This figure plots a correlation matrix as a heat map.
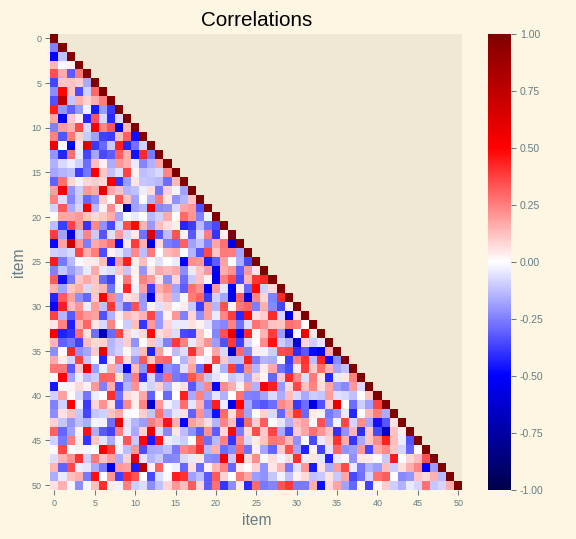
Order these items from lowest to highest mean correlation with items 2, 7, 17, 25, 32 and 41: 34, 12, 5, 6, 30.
12, 34, 30, 5, 6
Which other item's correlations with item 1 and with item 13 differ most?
7
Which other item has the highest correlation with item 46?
6
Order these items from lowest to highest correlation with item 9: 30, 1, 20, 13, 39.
1, 30, 39, 20, 13
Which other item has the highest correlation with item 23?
2
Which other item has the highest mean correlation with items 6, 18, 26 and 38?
29
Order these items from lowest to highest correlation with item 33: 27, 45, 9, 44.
45, 9, 44, 27
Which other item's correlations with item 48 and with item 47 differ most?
10
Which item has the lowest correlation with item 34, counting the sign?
30
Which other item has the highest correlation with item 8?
43
